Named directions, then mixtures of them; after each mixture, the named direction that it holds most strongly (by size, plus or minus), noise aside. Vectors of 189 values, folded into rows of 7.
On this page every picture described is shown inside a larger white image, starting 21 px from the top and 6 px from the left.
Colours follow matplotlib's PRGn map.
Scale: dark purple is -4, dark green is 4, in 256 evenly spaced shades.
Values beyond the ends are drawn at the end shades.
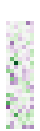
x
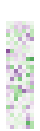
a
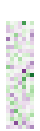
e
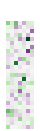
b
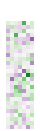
e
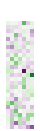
e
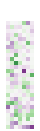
x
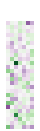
x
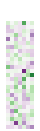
e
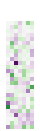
x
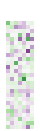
b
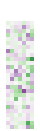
a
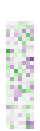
a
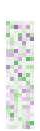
a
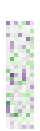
x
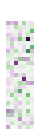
b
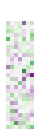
e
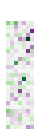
b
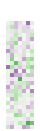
a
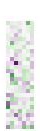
x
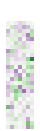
a
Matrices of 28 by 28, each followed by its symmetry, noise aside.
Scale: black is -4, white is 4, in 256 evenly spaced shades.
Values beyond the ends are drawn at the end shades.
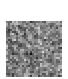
antisymmetric.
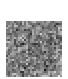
symmetric.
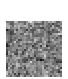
antisymmetric.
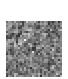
symmetric.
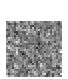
symmetric across the other diagonal.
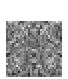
mirrored left to right.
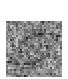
same after a half turn.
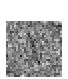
same after a half turn.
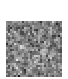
no symmetry.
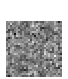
same after a half turn.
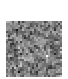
same after a half turn.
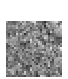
symmetric across the other diagonal.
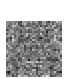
mirrored left to right.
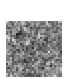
symmetric.
